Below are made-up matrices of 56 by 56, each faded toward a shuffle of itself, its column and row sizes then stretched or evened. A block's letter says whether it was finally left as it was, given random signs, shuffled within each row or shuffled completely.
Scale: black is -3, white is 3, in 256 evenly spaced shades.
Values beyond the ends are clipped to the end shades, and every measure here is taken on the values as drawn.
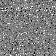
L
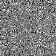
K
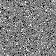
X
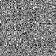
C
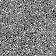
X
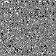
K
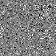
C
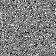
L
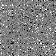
K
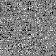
C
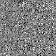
C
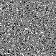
L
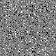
K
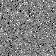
X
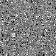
C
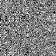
C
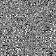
K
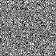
K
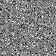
X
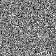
K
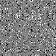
C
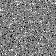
X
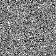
K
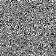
K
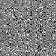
C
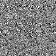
K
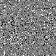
C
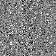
K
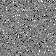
L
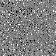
K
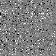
K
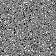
X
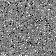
X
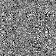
K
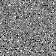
L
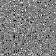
C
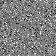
X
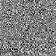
C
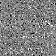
C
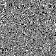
K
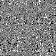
K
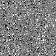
K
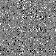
K
